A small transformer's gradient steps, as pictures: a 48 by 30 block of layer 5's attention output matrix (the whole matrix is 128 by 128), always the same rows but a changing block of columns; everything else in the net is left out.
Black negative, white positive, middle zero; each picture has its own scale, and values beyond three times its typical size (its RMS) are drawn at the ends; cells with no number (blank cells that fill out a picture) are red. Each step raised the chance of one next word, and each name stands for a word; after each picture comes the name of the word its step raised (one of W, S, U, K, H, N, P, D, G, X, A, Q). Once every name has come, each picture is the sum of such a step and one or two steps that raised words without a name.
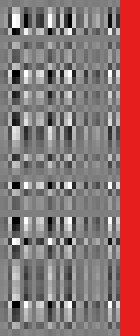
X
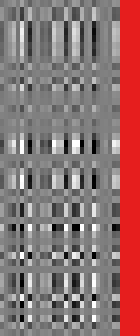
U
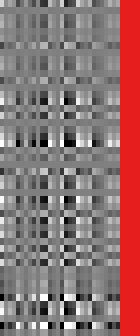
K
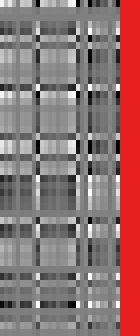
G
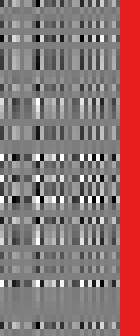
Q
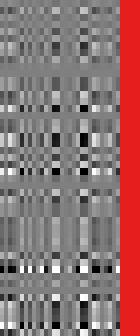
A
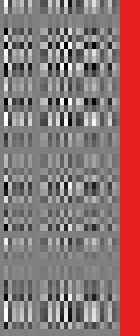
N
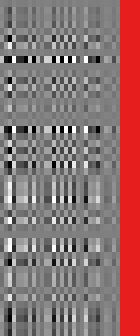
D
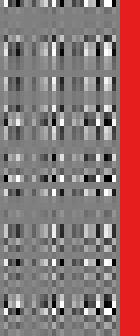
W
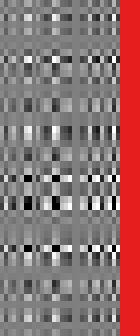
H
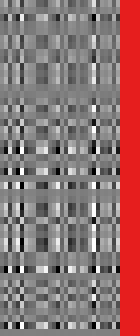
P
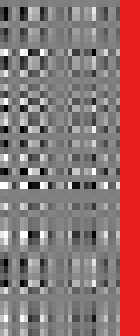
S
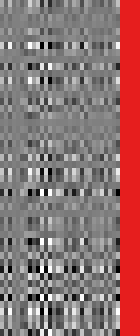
A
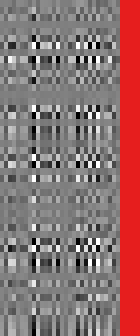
D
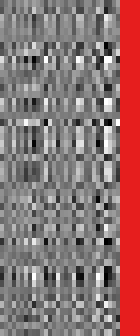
D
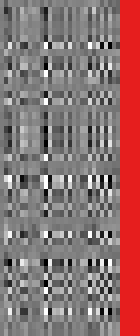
S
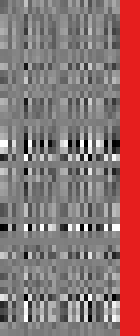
U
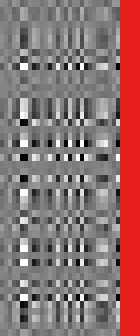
W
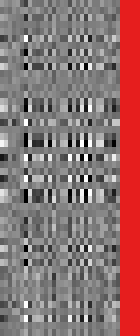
W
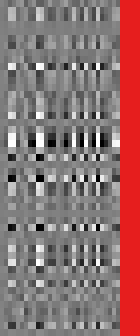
K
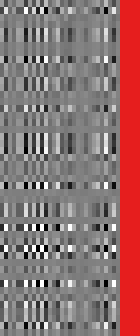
U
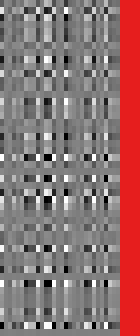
Q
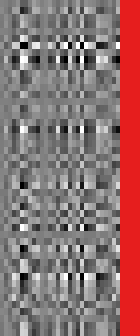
D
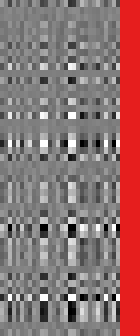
U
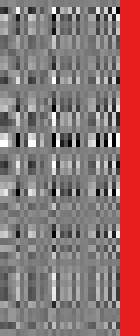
K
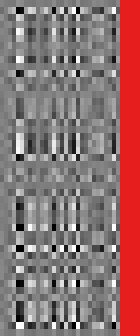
U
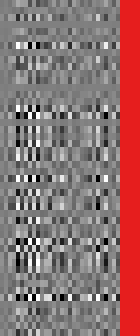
H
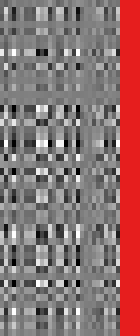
S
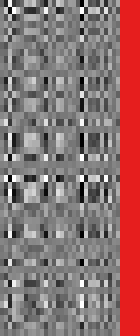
W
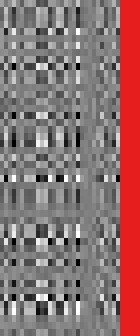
X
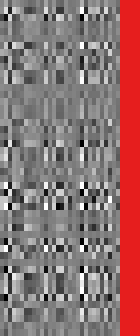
H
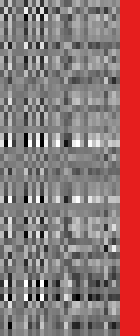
K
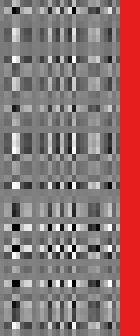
U
